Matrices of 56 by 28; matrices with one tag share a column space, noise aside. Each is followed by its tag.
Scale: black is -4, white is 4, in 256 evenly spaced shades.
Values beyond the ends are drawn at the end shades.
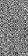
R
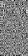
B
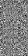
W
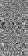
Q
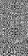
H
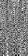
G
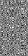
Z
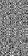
H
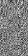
Z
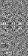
Q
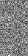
W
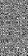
H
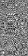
Q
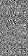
W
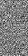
W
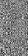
H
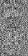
Z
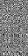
R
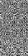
H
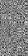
H
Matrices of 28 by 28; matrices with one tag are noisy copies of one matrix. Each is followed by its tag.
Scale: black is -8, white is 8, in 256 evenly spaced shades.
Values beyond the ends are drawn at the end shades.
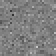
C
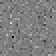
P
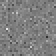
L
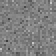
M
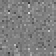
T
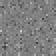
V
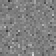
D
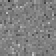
D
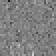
D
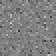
P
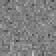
D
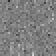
D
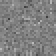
M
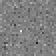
V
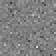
C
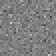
P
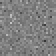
P
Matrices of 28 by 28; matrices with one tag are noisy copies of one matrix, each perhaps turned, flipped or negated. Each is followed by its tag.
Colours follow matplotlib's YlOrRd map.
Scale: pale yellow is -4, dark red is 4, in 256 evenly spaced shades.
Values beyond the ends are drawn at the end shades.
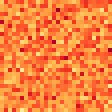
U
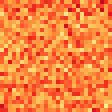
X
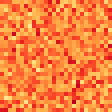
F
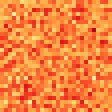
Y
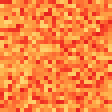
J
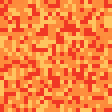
F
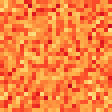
F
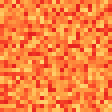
F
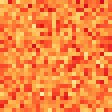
F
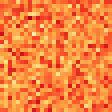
Y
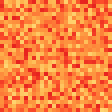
Y
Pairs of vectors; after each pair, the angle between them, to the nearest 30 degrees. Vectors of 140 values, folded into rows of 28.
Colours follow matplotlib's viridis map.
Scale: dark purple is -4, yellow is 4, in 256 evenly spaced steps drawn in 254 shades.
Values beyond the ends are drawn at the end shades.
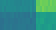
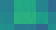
120 degrees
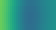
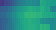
150 degrees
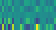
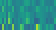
30 degrees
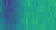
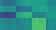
60 degrees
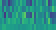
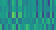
90 degrees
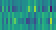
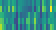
120 degrees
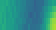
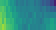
60 degrees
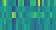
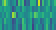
30 degrees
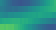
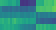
60 degrees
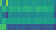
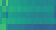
30 degrees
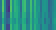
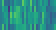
60 degrees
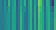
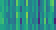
150 degrees
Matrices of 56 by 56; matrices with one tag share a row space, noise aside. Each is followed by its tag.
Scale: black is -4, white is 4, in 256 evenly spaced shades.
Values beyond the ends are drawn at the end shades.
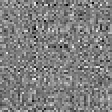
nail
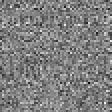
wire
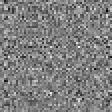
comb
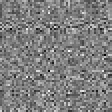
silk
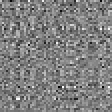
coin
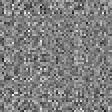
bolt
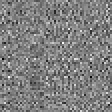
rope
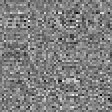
coin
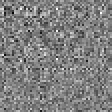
bolt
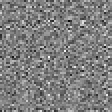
silk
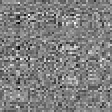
coin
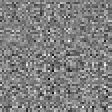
silk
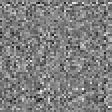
silk
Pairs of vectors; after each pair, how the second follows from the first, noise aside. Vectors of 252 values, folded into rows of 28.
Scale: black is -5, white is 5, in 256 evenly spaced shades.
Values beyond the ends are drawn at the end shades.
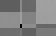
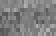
reversed, negated, partly zeroed.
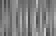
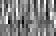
wrapped around, scaled up.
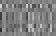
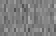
reversed, negated, shrunk.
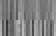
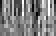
reversed, negated, scaled up.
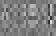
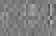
shrunk.
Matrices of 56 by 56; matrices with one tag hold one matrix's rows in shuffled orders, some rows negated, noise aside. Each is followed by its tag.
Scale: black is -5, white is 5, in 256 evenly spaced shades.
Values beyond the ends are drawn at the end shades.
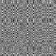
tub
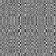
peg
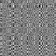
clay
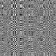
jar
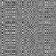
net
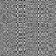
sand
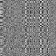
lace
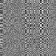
lace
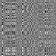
net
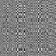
sand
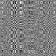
jar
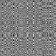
tub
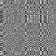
lace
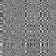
lace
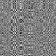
jar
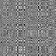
sand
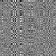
jar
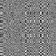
lace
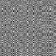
tub
